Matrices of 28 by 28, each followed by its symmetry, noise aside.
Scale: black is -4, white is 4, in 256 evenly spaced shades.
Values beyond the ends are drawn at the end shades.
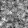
no symmetry.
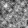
symmetric.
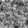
no symmetry.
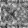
mirrored top to bottom.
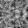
mirrored top to bottom.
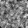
no symmetry.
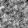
no symmetry.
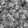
symmetric across the other diagonal.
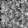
mirrored top to bottom.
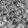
no symmetry.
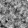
symmetric across the other diagonal.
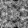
mirrored top to bottom.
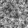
symmetric.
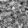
no symmetry.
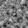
symmetric.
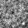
symmetric.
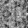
mirrored top to bottom.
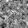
no symmetry.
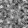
mirrored top to bottom.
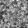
no symmetry.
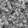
symmetric.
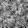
symmetric.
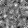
symmetric.
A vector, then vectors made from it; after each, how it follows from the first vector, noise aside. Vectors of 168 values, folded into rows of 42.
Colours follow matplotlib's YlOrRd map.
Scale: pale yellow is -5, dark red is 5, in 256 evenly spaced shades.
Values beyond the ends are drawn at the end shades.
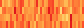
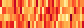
scaled up.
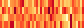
scaled up.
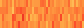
reversed, negated, shrunk.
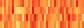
reversed.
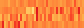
wrapped around, partly zeroed.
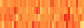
wrapped around, partly zeroed.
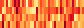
wrapped around, scaled up.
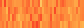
wrapped around, negated, shrunk.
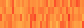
reversed, shrunk.
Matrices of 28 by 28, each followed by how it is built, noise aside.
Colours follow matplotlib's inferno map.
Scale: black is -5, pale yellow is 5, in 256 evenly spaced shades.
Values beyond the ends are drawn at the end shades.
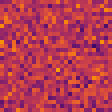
noise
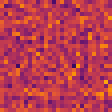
repeating columns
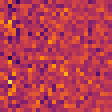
uneven columns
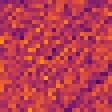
Hankel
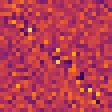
banded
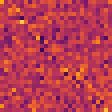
banded
